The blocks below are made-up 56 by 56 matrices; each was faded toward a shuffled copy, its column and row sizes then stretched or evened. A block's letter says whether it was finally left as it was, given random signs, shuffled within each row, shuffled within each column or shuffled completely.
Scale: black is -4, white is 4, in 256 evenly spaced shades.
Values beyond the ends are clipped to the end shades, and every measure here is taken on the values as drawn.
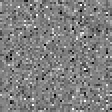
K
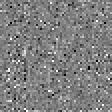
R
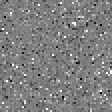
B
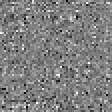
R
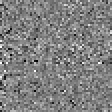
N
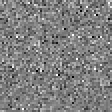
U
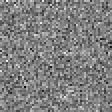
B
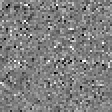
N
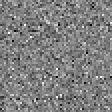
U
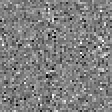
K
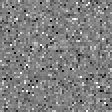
B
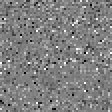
U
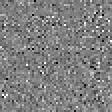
R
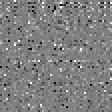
R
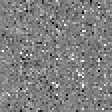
K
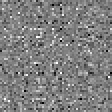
R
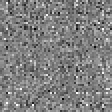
R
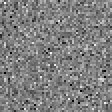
B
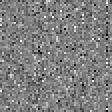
K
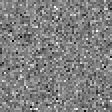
B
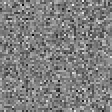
N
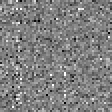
N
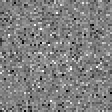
U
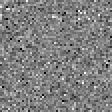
B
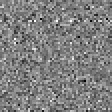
U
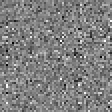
R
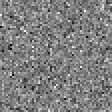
K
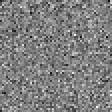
U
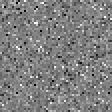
B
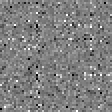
R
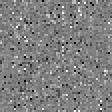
K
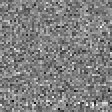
U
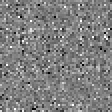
N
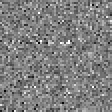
U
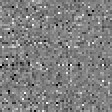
R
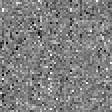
K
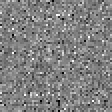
N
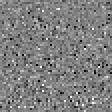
U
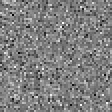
B
